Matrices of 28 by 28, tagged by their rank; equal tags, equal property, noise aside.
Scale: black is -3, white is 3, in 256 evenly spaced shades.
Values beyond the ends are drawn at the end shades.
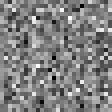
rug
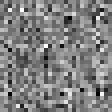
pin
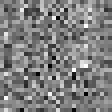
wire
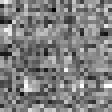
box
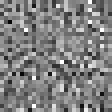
pin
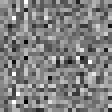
pin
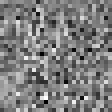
pin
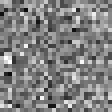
wire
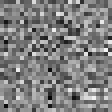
wire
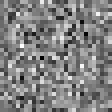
rug
